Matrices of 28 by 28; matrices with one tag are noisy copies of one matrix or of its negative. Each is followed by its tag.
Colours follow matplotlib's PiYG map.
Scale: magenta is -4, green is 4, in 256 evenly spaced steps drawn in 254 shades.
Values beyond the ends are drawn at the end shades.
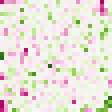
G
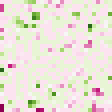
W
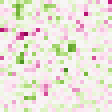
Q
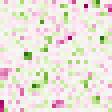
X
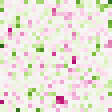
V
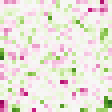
G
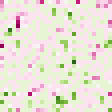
V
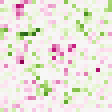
Q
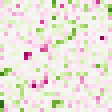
X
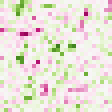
Q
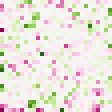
W
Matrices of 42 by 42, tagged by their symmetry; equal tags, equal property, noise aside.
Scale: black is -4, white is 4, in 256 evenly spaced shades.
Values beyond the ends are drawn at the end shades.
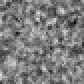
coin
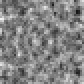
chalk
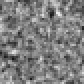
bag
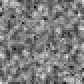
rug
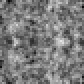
chalk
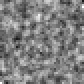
bag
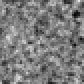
coin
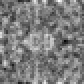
chalk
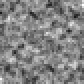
rug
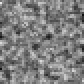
rug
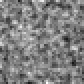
coin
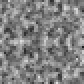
chalk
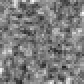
rug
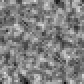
rug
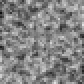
rug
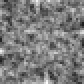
rug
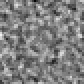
bag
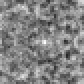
chalk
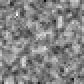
rug
